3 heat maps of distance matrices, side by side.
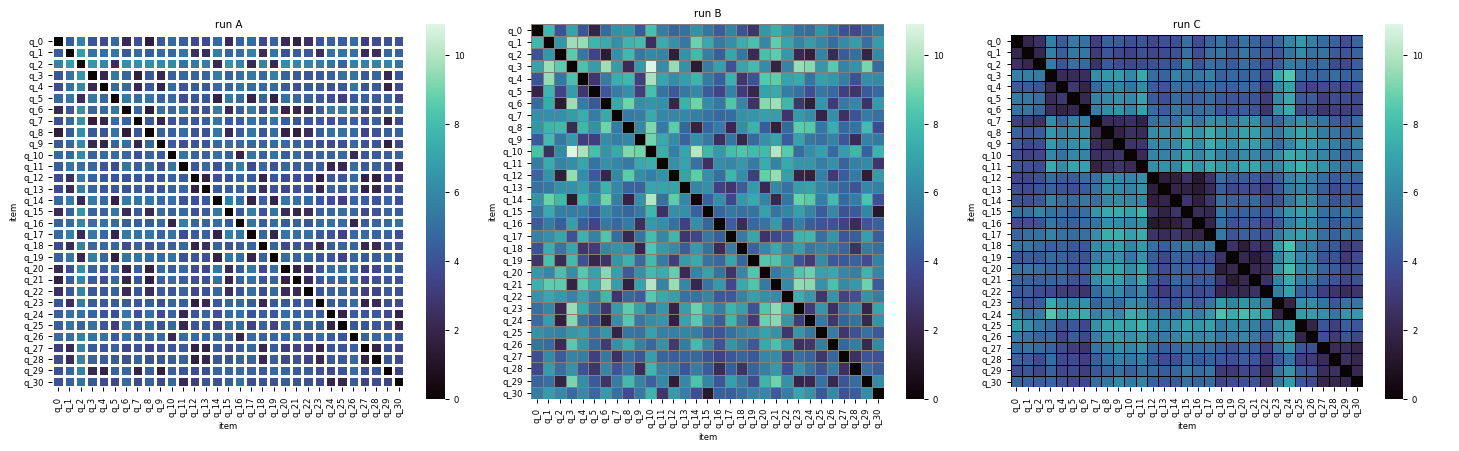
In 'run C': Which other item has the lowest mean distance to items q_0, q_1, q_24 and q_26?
q_2
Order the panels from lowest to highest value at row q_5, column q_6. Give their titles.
run C, run B, run A
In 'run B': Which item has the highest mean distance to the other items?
q_10
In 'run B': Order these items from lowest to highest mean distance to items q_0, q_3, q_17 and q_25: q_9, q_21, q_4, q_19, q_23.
q_21, q_9, q_19, q_4, q_23
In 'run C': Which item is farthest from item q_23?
q_3
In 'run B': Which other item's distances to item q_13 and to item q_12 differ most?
q_20
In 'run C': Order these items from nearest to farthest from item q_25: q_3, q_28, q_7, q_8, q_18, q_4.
q_28, q_4, q_3, q_18, q_7, q_8
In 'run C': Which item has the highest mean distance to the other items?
q_24
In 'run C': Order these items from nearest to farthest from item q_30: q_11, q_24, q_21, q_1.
q_21, q_1, q_11, q_24
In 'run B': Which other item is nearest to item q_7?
q_25
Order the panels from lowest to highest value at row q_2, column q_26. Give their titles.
run B, run C, run A
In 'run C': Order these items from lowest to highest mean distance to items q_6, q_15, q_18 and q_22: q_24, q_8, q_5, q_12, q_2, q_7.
q_5, q_12, q_2, q_7, q_8, q_24
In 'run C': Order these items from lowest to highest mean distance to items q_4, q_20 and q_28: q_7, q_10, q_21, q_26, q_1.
q_21, q_26, q_1, q_7, q_10
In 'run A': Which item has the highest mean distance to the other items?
q_2
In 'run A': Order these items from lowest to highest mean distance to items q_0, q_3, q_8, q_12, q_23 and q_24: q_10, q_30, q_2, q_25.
q_30, q_25, q_10, q_2
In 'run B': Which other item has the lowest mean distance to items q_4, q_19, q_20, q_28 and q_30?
q_5
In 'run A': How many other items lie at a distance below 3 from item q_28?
6
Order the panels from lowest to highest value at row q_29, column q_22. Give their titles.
run C, run A, run B
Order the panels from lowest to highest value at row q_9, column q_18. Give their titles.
run B, run A, run C
